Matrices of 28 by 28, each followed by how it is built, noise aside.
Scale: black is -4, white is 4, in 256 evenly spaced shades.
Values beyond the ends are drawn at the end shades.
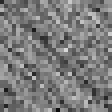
Toeplitz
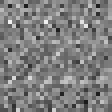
repeating columns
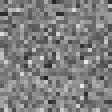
repeating columns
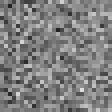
repeating rows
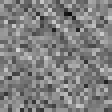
Toeplitz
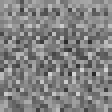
repeating columns
